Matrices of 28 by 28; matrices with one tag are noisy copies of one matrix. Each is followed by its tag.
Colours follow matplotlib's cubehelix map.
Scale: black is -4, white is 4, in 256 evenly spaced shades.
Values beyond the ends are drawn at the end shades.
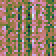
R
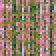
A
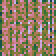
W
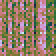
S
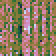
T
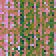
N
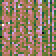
W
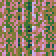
R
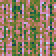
A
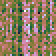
T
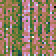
T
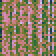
W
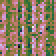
R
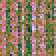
R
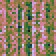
R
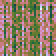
A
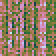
S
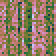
R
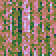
T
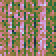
S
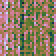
N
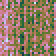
N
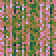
A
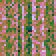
R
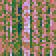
T
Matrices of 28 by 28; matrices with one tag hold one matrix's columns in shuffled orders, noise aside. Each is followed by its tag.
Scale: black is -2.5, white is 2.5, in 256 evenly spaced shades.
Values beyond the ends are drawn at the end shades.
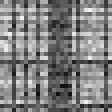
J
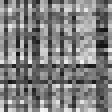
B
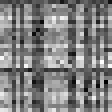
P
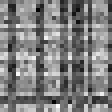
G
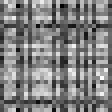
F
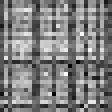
J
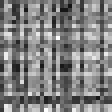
G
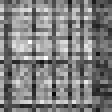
J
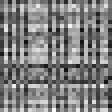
B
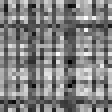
F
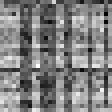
P
